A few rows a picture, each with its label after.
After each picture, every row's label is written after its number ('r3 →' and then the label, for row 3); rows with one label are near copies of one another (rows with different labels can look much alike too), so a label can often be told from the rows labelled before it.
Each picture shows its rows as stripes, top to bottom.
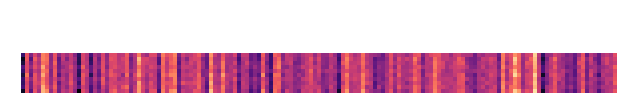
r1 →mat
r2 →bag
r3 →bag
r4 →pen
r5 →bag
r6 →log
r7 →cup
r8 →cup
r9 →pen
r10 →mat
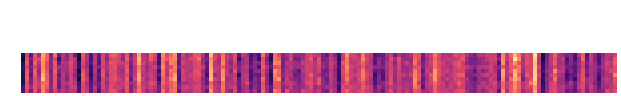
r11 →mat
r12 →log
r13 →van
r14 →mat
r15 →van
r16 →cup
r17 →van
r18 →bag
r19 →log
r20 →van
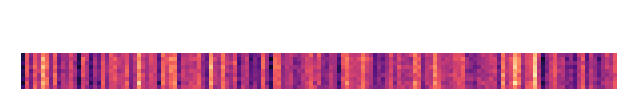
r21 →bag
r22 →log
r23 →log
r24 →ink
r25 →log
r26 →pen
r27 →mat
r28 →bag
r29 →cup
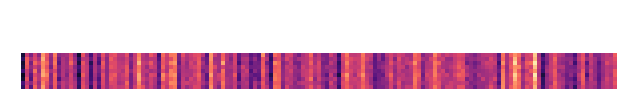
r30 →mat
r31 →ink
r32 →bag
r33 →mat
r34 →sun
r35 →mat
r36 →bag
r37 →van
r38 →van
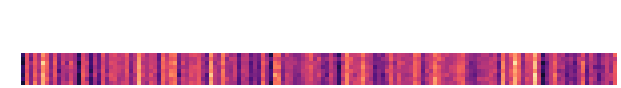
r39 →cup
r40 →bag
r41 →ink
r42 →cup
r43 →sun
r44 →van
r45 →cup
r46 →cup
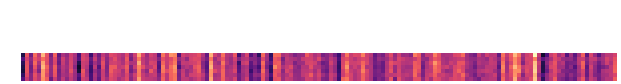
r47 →log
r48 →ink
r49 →cup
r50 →mat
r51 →mat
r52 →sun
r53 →ink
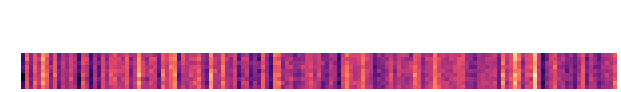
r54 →log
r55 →log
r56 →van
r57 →sun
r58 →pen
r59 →bag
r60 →mat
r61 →cup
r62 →cup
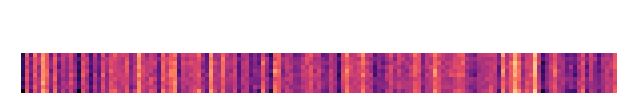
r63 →cup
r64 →ink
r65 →log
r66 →sun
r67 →van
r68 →sun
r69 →mat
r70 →bag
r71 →van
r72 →mat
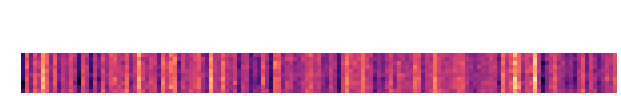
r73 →sun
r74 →mat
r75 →log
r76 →log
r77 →sun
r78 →ink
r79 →ink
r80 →mat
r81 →sun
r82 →cup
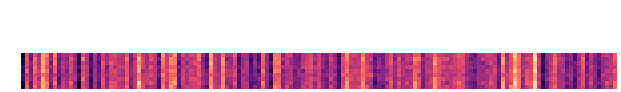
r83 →mat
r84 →pen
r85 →van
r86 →pen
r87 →log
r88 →log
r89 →sun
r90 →bag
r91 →van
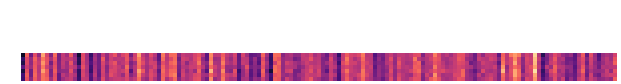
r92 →mat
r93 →cup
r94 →ink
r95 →pen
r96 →pen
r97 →log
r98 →cup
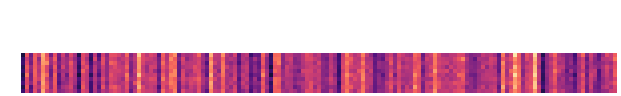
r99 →ink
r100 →sun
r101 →pen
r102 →ink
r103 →van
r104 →ink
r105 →log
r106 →sun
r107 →bag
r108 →pen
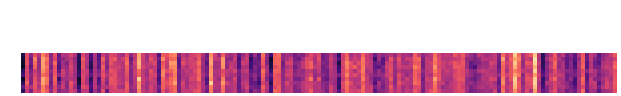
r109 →log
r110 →pen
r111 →sun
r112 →sun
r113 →mat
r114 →mat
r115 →bag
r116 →ink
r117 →ink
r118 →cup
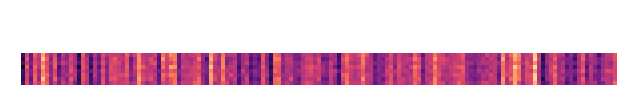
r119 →log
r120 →pen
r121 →pen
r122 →sun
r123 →sun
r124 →sun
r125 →pen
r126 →cup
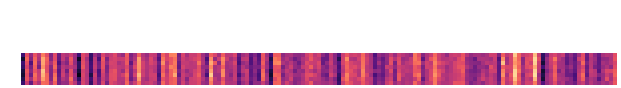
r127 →log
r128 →cup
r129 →pen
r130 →sun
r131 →ink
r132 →ink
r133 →ink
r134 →sun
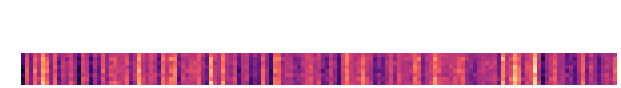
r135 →pen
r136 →pen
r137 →cup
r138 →bag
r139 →cup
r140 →ink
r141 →log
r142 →pen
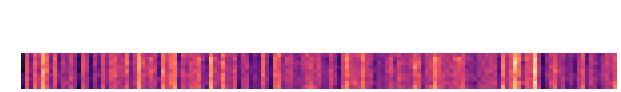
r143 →log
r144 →mat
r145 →ink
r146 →bag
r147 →mat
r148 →pen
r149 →ink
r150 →log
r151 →cup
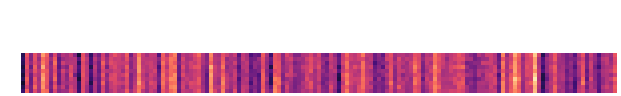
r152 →mat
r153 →sun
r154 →bag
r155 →sun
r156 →bag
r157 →mat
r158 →log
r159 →cup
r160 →van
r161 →van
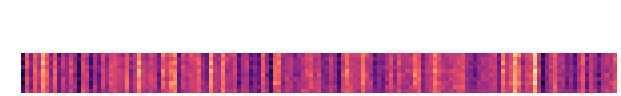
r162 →log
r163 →cup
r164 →ink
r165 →log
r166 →pen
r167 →bag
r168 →ink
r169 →log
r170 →sun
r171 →ink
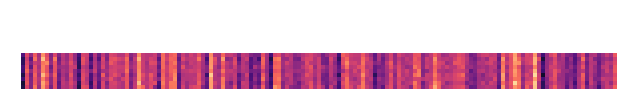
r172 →ink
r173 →pen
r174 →mat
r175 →van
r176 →ink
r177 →pen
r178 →pen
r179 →bag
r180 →van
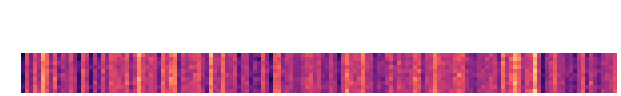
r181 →sun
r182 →mat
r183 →pen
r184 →log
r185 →pen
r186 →mat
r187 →sun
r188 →sun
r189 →pen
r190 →cup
